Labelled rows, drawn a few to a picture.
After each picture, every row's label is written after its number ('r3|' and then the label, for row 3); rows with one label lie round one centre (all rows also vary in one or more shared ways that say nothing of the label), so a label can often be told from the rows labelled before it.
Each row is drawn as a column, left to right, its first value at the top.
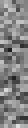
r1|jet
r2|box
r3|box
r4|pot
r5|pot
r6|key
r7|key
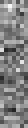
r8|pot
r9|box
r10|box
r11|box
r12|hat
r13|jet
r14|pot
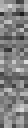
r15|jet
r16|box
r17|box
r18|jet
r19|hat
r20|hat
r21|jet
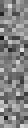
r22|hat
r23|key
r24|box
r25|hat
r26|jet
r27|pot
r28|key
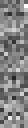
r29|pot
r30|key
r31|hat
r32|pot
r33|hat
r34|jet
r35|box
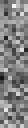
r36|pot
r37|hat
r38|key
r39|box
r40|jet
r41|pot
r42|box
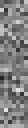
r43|pot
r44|hat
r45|pot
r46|key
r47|box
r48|key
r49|jet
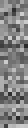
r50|key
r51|jet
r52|key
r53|hat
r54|key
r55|pot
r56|key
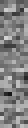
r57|hat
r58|key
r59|key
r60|jet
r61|hat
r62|hat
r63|pot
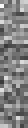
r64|box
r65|key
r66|key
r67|jet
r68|hat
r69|jet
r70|jet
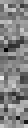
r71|key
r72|box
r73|key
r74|key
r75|key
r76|pot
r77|pot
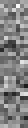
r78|box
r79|key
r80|key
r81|key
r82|box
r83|jet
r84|jet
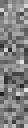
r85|key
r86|pot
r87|box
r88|pot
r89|jet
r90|jet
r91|box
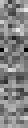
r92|box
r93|pot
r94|hat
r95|hat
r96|pot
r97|pot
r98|box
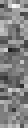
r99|pot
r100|pot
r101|box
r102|box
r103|box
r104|jet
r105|key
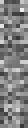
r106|jet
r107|hat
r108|key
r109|hat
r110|hat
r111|jet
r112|jet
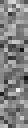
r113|key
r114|pot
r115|jet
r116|jet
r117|box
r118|box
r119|pot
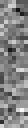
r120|pot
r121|key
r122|box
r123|box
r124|hat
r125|hat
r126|hat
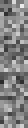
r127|pot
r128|hat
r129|hat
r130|jet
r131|pot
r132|box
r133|jet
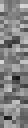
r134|jet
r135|key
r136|key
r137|pot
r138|pot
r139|jet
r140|jet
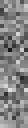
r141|hat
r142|key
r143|box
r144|key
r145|jet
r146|pot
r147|box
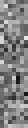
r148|jet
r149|box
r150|pot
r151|key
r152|pot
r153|hat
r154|key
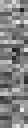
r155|jet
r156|jet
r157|jet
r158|box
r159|box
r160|hat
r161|pot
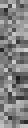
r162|box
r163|hat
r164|key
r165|jet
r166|pot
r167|pot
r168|pot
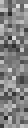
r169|jet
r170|key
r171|hat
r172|key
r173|box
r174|pot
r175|box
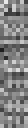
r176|box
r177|jet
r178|hat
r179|jet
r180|hat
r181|jet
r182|hat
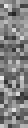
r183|key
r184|box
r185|jet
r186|hat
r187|jet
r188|key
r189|pot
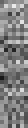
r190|pot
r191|box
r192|jet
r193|box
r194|jet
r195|box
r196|jet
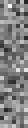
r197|key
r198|box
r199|box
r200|pot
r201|hat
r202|jet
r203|hat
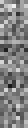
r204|jet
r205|box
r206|jet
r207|box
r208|hat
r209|jet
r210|box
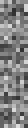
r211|jet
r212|key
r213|jet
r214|hat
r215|pot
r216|hat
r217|jet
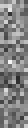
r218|jet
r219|box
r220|jet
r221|jet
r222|pot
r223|jet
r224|hat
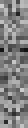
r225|box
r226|pot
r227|hat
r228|jet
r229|hat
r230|box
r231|box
